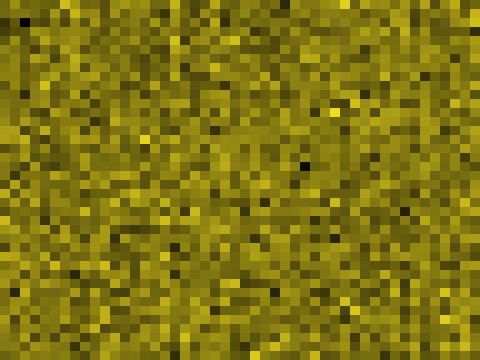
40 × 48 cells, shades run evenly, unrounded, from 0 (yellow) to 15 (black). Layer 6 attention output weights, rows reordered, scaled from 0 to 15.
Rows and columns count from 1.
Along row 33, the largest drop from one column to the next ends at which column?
3
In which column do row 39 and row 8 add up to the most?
25
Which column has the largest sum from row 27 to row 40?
41
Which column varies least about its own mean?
44
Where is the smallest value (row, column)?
13, 34
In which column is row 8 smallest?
22
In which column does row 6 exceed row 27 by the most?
28
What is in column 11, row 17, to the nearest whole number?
6
